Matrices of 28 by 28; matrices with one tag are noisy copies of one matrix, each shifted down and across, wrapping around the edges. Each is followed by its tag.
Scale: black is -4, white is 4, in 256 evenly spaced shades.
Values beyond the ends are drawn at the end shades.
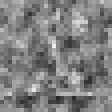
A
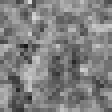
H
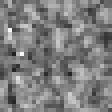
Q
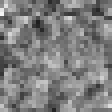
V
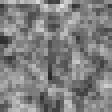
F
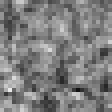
V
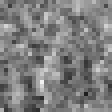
H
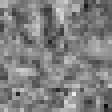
H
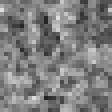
H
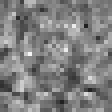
V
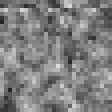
V
